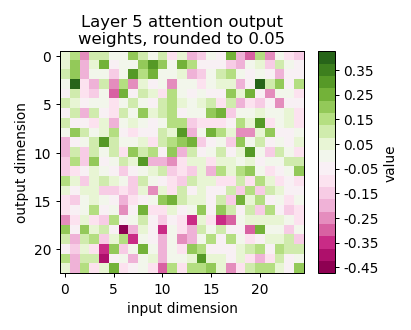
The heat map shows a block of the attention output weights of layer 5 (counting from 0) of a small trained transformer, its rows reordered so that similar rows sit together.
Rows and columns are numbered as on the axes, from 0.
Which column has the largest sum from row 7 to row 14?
8
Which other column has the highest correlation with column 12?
10
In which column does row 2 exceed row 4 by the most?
7
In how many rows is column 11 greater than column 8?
8
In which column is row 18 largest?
20
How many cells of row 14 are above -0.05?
11
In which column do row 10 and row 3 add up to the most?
1
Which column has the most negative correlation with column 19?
0
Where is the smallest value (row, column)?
18, 6
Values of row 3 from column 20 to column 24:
0.4 0.1 0.2 -0.05 0.15
